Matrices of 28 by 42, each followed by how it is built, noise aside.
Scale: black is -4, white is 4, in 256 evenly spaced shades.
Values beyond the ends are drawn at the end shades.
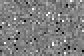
sparse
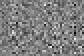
low rank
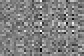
low rank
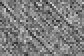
Toeplitz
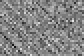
Toeplitz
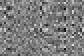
low rank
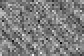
Toeplitz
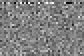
uneven rows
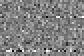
uneven rows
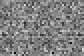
repeating columns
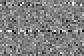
uneven rows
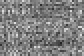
blocks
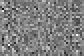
low rank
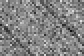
Toeplitz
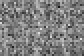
blocks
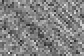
Toeplitz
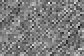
Hankel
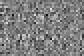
low rank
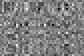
low rank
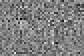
low rank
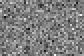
noise
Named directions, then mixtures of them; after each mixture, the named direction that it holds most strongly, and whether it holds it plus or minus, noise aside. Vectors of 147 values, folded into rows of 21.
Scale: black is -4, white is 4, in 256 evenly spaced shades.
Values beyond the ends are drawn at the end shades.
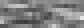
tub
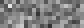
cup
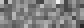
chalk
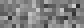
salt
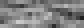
tub, minus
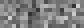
salt, minus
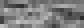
tub, minus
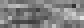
tub, plus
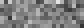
chalk, plus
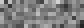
chalk, plus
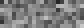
chalk, minus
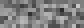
salt, minus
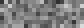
chalk, minus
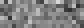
chalk, plus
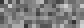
chalk, minus
